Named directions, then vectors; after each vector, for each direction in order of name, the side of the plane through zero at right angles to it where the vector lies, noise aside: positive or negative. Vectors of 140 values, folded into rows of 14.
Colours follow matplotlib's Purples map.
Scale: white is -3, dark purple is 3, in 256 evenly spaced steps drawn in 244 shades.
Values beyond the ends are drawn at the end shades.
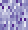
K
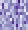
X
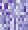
negative, negative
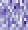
negative, positive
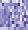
negative, positive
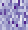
negative, positive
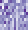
negative, negative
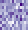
positive, negative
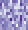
positive, negative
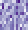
positive, positive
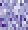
positive, negative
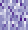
positive, negative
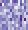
positive, negative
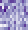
negative, negative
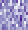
positive, negative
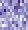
negative, positive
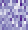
positive, negative
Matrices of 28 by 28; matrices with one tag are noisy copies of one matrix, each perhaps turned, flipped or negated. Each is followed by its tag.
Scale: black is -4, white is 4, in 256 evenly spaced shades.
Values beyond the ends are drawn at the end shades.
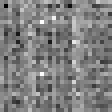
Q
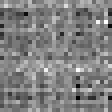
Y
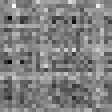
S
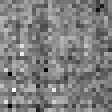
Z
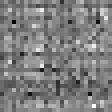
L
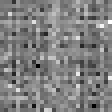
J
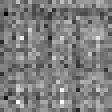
S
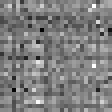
L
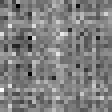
J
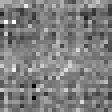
Y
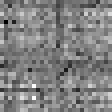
Y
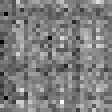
S
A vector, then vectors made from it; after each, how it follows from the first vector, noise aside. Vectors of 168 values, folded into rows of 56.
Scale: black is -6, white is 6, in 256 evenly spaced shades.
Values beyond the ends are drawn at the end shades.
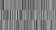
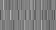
negated, partly zeroed.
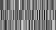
reversed, negated, scaled up.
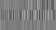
reversed, negated, partly zeroed.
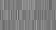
negated, shrunk.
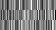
reversed, negated, scaled up.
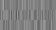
negated, shrunk.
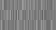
negated, shrunk.
